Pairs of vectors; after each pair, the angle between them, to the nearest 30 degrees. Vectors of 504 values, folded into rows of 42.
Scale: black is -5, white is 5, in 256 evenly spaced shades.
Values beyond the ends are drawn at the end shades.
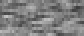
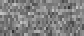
120 degrees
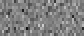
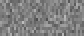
90 degrees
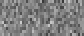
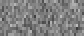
90 degrees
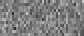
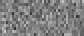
30 degrees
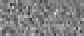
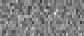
30 degrees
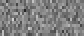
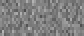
30 degrees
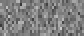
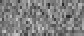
90 degrees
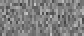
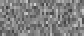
30 degrees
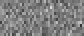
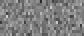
30 degrees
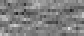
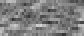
60 degrees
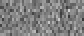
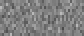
120 degrees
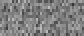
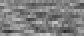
90 degrees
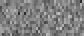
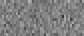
60 degrees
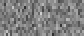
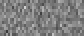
150 degrees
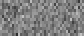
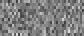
120 degrees
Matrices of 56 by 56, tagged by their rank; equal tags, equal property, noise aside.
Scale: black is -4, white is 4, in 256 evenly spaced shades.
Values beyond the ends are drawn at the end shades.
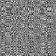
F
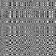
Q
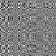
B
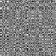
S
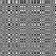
Q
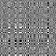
B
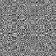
F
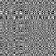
B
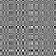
Q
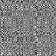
F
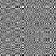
B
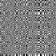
B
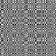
Q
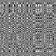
B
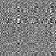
S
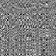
F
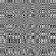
S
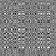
B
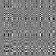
B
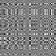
B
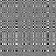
Q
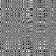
B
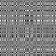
Q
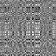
B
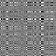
Q
